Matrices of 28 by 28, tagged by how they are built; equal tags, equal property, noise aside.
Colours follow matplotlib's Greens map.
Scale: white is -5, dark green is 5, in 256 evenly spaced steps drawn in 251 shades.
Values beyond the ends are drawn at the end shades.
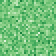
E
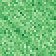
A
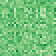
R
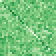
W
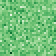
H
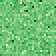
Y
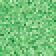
E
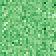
H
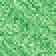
A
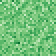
E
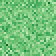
A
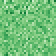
R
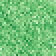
A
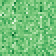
H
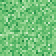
E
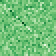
W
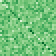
W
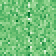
H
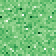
Y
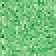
H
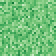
E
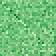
W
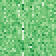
H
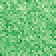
A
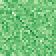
W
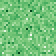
Y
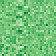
R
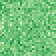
H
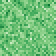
A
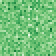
H
